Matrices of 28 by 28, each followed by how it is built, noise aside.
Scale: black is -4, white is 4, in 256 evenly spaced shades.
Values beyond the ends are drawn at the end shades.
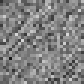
Hankel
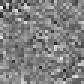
block diagonal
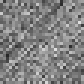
Hankel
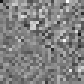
upper triangular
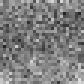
smooth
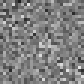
block diagonal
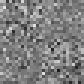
block diagonal
